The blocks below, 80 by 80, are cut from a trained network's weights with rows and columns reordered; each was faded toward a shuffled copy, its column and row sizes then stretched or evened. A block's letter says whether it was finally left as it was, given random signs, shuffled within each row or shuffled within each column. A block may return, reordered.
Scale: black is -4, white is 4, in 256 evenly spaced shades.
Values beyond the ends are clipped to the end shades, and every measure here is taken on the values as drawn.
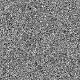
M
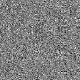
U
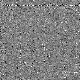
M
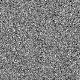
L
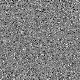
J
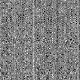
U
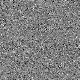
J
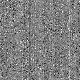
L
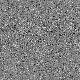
J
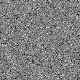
J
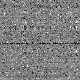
U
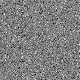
L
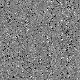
L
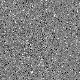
L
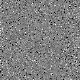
L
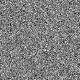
L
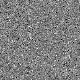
L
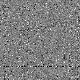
M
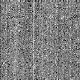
U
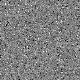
L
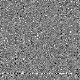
U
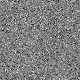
J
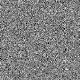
M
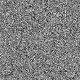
L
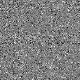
M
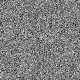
J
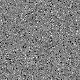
L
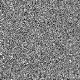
U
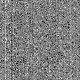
L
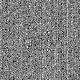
L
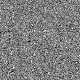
M
